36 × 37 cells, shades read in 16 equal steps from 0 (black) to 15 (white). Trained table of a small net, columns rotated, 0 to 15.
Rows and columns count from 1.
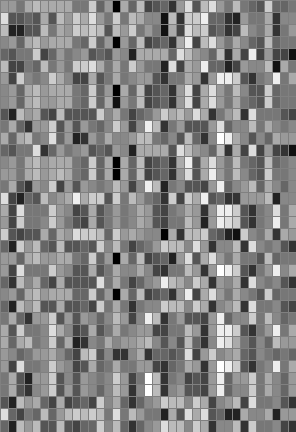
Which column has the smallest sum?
21
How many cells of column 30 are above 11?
6
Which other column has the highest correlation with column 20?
32
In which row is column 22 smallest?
22
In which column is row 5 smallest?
37
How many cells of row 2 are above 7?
21
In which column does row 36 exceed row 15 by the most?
15
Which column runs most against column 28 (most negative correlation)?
26
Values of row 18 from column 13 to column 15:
5 7 9
